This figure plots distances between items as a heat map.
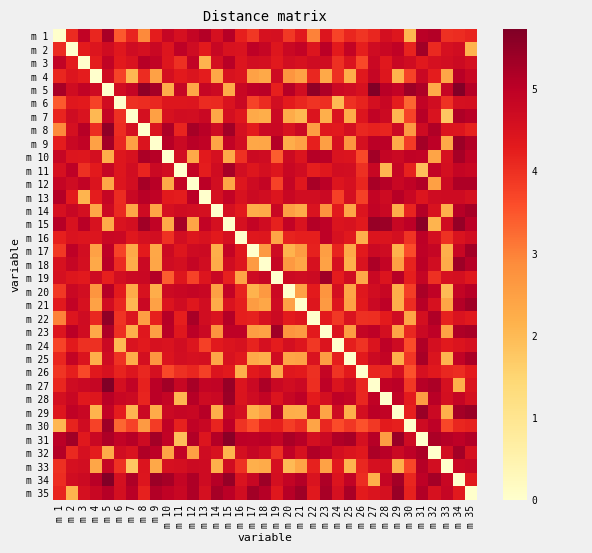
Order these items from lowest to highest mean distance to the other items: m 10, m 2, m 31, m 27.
m 10, m 2, m 27, m 31
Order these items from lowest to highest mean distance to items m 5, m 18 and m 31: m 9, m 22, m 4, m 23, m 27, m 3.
m 4, m 23, m 9, m 3, m 22, m 27
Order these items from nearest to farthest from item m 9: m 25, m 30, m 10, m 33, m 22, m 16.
m 33, m 25, m 30, m 22, m 16, m 10
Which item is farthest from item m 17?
m 35
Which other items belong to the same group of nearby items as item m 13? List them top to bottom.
m 3
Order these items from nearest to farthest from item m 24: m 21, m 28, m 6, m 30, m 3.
m 6, m 30, m 3, m 21, m 28
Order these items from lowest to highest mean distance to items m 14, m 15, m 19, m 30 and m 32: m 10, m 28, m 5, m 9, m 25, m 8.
m 10, m 5, m 25, m 9, m 8, m 28
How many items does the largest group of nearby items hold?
12
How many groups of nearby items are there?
9
